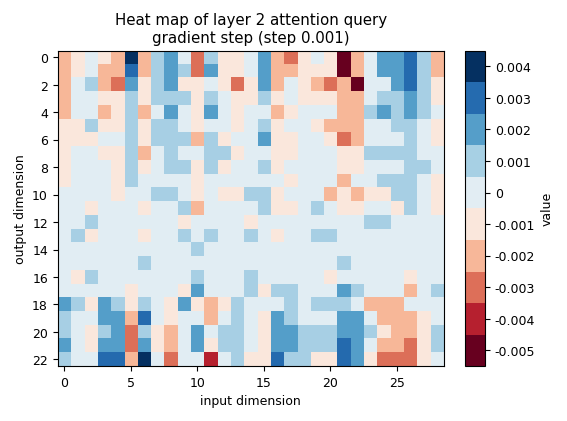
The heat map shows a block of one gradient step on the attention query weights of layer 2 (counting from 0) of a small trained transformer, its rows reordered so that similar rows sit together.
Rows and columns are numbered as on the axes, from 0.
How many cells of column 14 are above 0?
4
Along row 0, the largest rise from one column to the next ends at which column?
5
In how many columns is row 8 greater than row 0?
15
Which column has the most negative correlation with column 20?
7
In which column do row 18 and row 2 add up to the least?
22
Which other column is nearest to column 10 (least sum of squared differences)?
28
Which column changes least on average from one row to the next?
18
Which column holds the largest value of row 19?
6
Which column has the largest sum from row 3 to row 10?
26
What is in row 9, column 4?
-0.001
